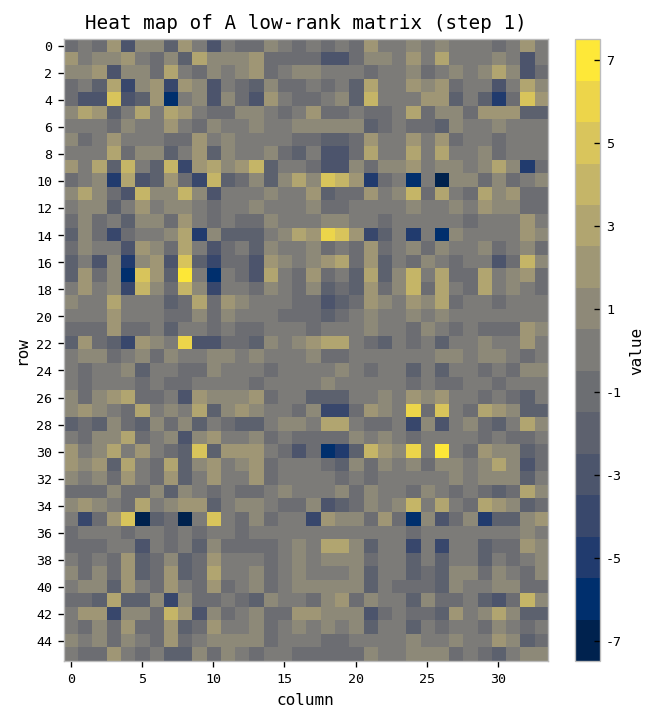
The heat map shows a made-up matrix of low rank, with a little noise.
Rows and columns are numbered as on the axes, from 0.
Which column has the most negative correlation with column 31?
33
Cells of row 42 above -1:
21
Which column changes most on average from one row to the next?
24
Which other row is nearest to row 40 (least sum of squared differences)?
6
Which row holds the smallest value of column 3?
10
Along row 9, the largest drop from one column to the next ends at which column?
8
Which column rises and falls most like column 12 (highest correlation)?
0
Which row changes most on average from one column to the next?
17
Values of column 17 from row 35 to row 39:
-4 0 0 0 0
